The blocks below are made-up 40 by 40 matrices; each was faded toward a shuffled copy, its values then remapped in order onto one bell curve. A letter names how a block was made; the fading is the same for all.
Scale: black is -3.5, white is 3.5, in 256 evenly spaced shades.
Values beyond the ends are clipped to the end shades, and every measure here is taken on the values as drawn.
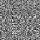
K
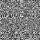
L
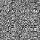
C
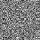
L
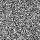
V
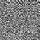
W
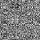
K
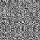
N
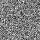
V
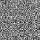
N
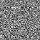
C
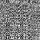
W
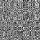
W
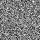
V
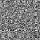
C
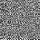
W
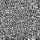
K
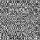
W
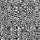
K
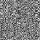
C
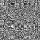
N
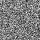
V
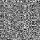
L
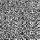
L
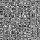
K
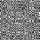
W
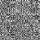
K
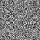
N
